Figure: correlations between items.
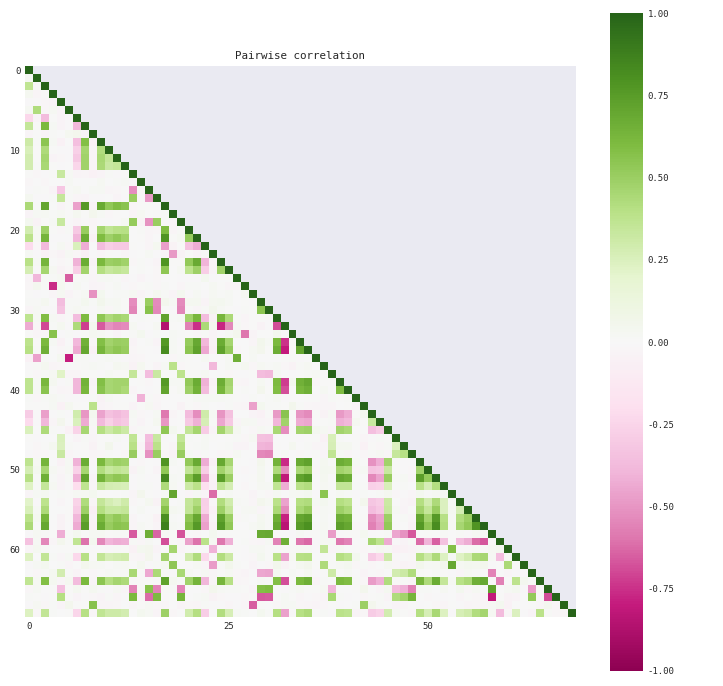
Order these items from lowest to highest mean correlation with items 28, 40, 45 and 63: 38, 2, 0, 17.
38, 0, 2, 17
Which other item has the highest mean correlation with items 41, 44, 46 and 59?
32
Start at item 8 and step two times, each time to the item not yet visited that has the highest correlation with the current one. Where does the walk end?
42
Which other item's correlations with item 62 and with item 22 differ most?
53
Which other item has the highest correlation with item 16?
66
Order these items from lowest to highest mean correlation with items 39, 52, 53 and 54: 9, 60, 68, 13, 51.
13, 60, 68, 9, 51
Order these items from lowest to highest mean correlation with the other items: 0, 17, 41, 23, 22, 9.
22, 23, 41, 0, 9, 17
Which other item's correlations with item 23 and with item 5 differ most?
36
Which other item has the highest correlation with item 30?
58
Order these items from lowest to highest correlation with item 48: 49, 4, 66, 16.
49, 4, 16, 66
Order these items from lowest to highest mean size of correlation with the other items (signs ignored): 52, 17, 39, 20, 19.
19, 52, 20, 39, 17
